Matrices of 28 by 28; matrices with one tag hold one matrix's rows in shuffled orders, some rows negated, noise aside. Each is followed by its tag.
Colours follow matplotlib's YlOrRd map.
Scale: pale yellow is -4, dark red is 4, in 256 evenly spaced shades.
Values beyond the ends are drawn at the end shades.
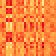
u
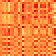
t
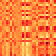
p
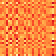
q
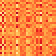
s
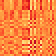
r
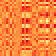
p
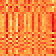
q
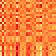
s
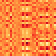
p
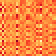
s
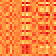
p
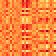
p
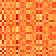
s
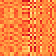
r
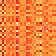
s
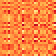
t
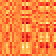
p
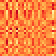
q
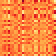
t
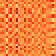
q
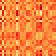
s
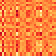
s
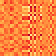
r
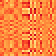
r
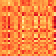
t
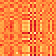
r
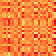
t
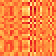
r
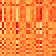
s
